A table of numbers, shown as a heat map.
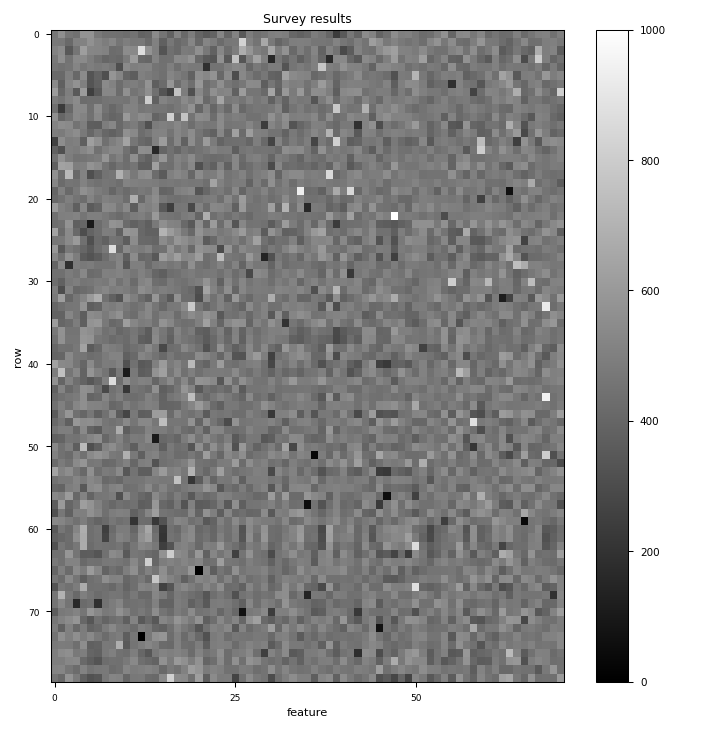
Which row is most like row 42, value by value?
26
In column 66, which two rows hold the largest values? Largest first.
30, 18
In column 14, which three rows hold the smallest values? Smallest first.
49, 14, 59
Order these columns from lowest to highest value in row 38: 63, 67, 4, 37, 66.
37, 63, 66, 67, 4
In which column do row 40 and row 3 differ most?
67
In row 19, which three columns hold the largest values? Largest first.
34, 41, 39
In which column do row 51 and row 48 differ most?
36
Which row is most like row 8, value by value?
64
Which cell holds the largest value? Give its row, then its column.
22, 47
